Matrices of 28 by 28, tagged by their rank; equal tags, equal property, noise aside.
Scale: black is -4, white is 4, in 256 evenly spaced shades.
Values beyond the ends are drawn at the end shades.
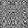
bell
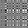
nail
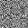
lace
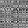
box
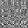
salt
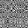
bell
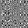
salt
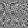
bell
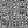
bell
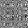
salt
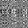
salt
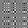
nail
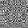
salt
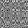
bell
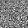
lace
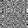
salt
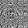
salt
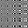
nail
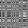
nail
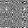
salt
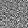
lace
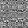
bell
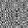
salt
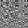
salt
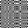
nail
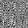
salt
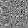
bell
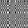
nail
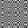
nail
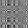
nail
